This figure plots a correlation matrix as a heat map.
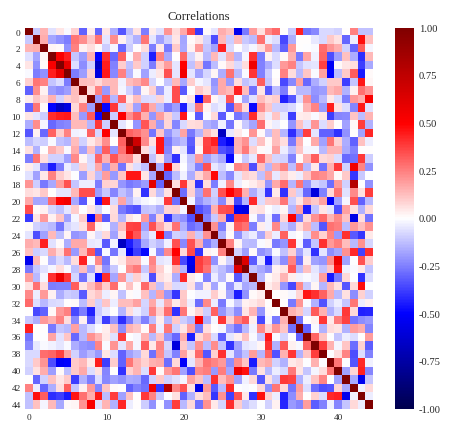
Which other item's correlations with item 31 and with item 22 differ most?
27
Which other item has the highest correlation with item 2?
25
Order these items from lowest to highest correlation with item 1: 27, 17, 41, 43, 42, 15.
41, 17, 42, 27, 15, 43
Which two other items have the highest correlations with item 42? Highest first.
18, 16
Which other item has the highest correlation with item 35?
0
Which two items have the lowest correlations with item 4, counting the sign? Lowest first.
9, 39
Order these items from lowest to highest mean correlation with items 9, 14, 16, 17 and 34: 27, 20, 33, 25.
20, 25, 33, 27
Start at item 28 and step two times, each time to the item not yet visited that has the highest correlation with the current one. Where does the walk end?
40
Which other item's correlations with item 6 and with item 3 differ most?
43
